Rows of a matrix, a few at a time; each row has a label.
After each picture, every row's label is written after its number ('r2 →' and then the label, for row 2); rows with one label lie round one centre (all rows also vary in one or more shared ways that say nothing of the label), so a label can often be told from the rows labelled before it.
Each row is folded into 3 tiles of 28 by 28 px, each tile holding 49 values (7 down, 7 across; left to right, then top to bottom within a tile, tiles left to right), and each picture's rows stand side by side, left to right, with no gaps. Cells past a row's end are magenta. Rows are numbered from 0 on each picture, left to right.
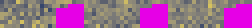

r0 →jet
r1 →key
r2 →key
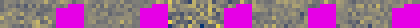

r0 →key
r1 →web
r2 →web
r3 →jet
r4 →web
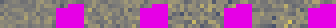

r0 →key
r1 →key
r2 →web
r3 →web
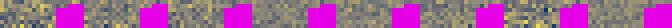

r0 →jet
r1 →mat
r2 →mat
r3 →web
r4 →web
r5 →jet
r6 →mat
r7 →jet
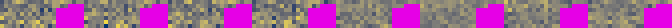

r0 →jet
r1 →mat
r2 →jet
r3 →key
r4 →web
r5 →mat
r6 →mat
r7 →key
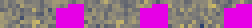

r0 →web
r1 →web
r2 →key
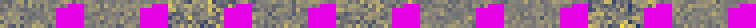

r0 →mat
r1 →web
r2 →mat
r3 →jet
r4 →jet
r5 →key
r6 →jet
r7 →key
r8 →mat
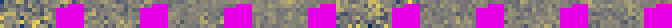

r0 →key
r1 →web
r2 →jet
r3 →mat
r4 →jet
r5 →web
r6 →mat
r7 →mat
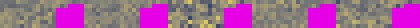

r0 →key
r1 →key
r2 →web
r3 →mat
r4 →key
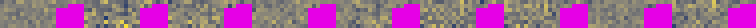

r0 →jet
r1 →web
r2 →key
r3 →key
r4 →web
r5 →key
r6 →web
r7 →jet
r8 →mat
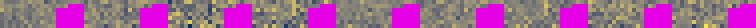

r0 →mat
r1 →jet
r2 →jet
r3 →key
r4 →jet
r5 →jet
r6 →key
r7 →web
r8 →mat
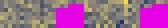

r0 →web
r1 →mat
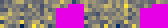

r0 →mat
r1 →web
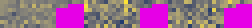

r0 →web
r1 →mat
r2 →jet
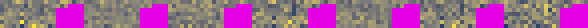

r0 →mat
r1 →mat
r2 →jet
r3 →web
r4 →key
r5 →jet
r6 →web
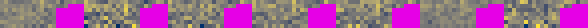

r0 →key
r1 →web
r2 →web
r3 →mat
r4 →jet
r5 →mat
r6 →mat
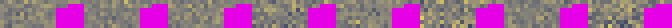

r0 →jet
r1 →mat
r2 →mat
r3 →key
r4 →mat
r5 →jet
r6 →key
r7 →jet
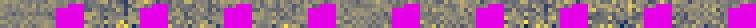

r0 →web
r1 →web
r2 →jet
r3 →mat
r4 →key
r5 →key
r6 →mat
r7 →jet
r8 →web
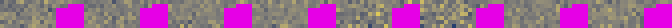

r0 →jet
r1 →key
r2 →jet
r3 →mat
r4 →jet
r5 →web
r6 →key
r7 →key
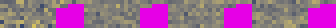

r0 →mat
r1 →web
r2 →jet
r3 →web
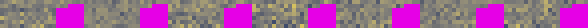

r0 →mat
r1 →key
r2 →jet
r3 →jet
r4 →jet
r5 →jet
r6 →key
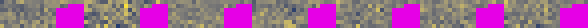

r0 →jet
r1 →web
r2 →mat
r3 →key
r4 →web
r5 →jet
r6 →web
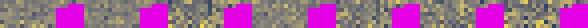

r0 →mat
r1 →web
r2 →jet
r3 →web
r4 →jet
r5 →key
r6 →key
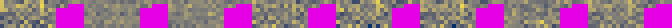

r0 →mat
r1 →web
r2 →mat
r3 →web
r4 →key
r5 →web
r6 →web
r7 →mat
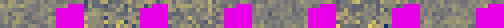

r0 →mat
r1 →key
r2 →mat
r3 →jet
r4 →jet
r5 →web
